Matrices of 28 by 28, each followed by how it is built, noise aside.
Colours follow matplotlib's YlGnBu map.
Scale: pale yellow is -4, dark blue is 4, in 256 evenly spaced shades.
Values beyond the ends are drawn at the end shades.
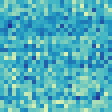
blocks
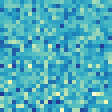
uneven rows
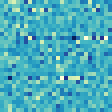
uneven rows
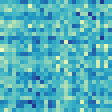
blocks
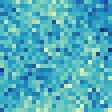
smooth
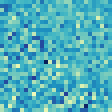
lower triangular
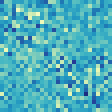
block diagonal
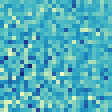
lower triangular
